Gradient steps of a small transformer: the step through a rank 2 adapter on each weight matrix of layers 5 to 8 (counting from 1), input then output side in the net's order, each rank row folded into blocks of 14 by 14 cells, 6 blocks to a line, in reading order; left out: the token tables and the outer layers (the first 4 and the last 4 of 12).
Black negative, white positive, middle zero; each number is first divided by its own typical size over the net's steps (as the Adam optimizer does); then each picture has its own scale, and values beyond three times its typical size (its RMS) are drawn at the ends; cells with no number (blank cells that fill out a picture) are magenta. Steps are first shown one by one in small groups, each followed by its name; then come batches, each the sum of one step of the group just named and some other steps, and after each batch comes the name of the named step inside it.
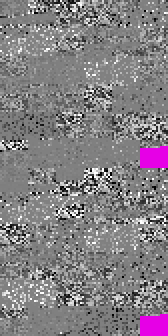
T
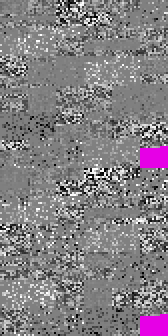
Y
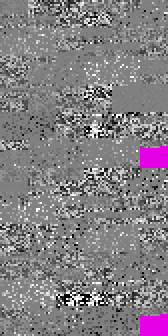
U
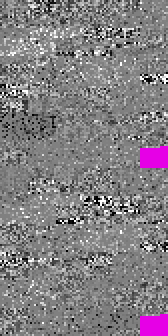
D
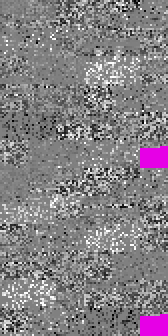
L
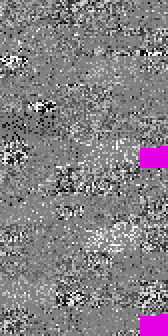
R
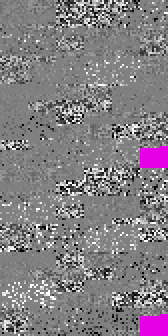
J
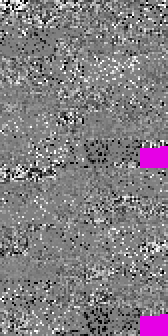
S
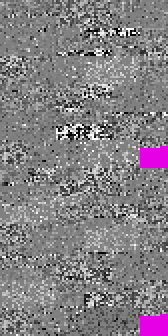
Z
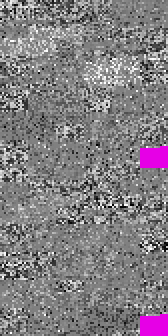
D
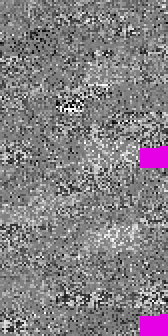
Z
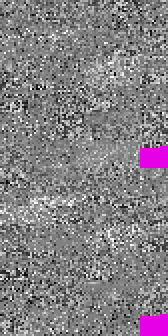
L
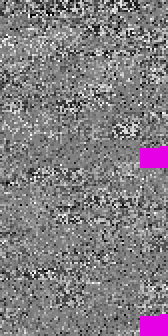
Z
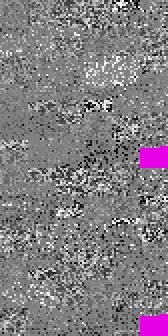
J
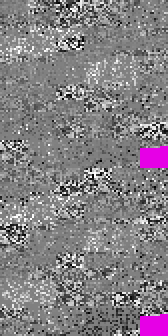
T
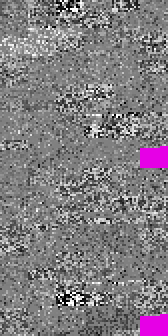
U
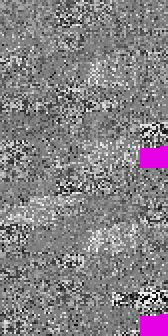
R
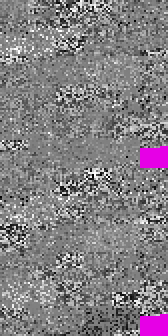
T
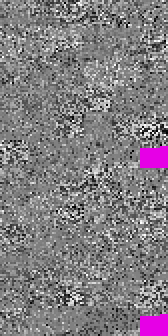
T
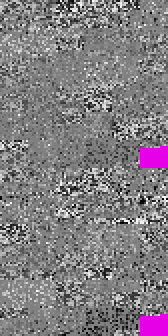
T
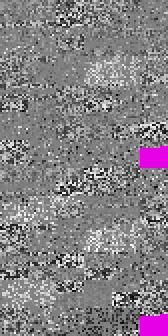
L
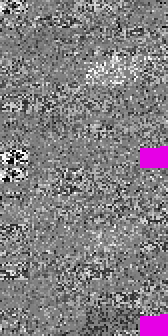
R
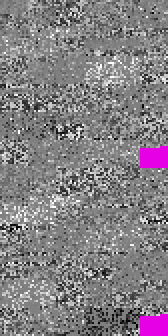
L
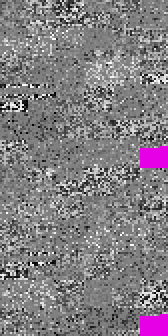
L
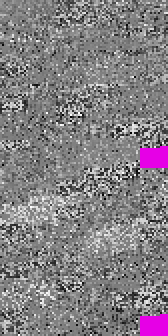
J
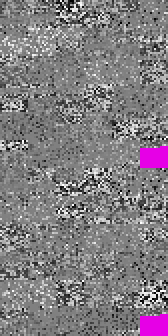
T
